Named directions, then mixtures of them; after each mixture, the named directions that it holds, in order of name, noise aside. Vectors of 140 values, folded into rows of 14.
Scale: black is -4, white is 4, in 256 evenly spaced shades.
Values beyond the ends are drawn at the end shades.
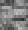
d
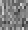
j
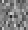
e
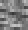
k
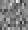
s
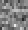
d, e, k.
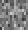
d, e.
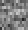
d, e, s.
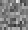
k, s.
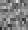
d, s.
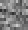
k, s.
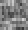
d, j, k.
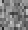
e, j, k.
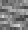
d, k.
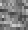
k.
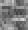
d.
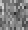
j, k.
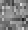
d, j.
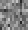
e, k, s.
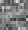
d, j, s.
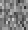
e, j, k.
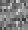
d, s.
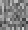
j, s.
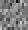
s.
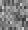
d, j, k.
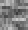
d.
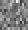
s.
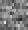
d, e, k.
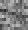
k, s.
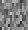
e, s.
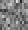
k, s.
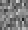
d, s.
